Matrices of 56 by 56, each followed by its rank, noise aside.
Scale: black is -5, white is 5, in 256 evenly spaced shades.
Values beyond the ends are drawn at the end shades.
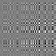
one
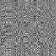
four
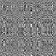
four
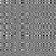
two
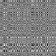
two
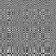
two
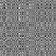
three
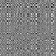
two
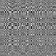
two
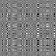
two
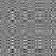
two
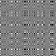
one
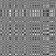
one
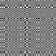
one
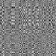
three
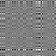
one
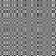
one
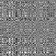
four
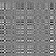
one
